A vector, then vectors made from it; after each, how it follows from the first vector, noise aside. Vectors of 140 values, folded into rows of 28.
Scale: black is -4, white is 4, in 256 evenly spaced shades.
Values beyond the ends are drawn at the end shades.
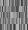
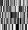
negated, scaled up.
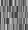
reversed, negated.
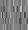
wrapped around, partly zeroed.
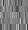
partly zeroed.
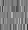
partly zeroed.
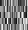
wrapped around, negated, scaled up.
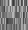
wrapped around, negated.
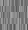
shrunk.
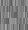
reversed, negated, shrunk.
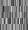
wrapped around, negated.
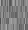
reversed, negated, shrunk.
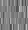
partly zeroed.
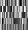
wrapped around, negated, scaled up.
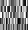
wrapped around, negated, scaled up.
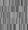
shrunk.
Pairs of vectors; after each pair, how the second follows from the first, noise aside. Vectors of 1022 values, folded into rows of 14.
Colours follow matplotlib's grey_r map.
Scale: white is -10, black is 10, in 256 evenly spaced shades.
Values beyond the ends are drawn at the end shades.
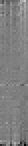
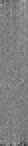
shrunk.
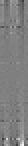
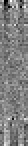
reversed, negated, scaled up.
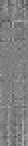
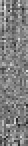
reversed, scaled up.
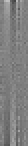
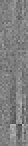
wrapped around.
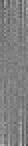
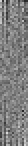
reversed, negated, scaled up.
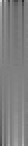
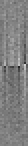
wrapped around.
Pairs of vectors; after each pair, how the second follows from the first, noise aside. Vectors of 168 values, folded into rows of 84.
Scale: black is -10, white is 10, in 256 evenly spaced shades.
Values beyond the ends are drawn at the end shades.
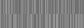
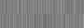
wrapped around, shrunk.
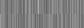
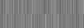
reversed, shrunk.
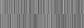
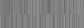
reversed, shrunk.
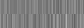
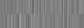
wrapped around, shrunk.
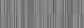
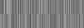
reversed.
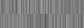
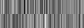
negated, scaled up.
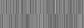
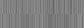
shrunk.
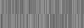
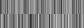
negated, scaled up.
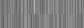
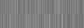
reversed, shrunk.
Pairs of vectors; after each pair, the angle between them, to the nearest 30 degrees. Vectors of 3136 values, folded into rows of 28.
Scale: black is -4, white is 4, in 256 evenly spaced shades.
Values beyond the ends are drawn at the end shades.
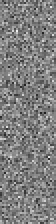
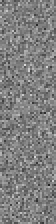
60 degrees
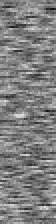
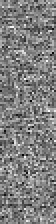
120 degrees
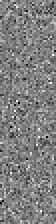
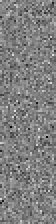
30 degrees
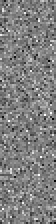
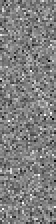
30 degrees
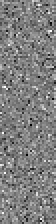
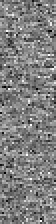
150 degrees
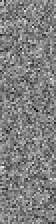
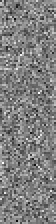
60 degrees
